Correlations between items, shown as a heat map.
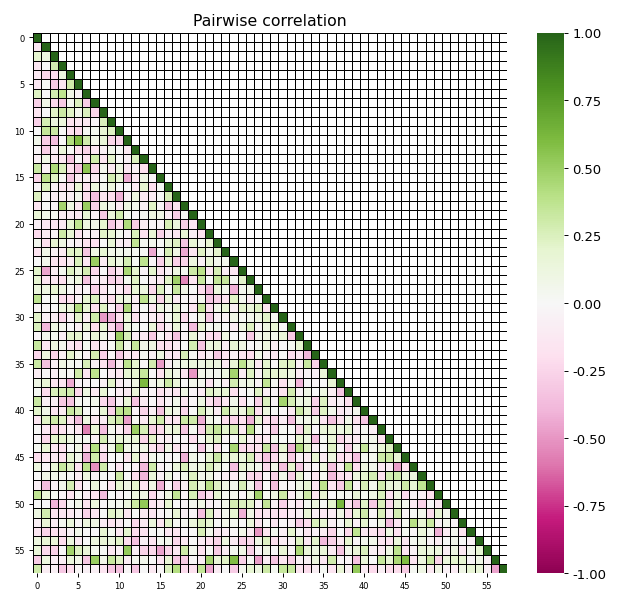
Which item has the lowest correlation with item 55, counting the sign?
15
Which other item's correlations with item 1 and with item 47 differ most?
48
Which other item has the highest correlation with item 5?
11
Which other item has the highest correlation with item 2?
14
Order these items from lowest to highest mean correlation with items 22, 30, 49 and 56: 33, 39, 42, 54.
54, 39, 33, 42
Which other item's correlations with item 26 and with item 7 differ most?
17
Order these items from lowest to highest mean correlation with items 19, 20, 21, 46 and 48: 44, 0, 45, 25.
44, 0, 45, 25
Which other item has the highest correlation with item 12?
42
